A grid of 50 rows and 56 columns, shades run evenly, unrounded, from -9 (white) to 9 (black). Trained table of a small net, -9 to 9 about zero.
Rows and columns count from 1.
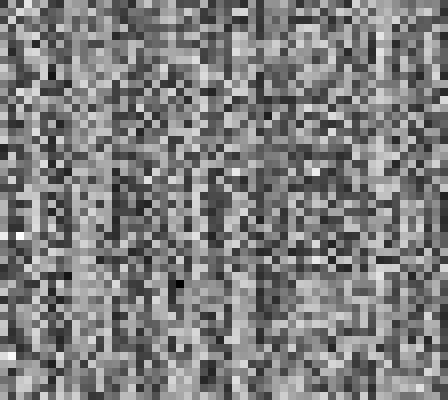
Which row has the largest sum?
3
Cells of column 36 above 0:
33
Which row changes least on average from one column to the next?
48
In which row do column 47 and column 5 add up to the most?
6
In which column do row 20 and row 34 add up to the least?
50
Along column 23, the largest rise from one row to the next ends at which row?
36
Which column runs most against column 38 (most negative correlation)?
47
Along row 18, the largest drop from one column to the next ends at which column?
8
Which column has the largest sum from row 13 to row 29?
15
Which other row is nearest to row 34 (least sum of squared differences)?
24
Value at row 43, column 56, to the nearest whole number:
3
